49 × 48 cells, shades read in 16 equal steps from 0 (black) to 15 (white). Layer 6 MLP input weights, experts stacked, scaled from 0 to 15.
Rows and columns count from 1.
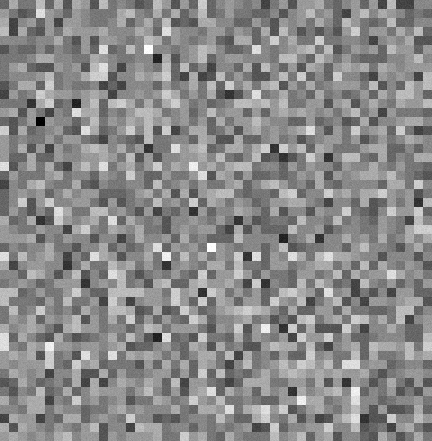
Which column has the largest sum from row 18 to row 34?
13
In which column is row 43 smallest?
39
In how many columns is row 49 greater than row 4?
21
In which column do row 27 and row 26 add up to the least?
32
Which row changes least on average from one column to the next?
7
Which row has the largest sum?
29
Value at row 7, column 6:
10
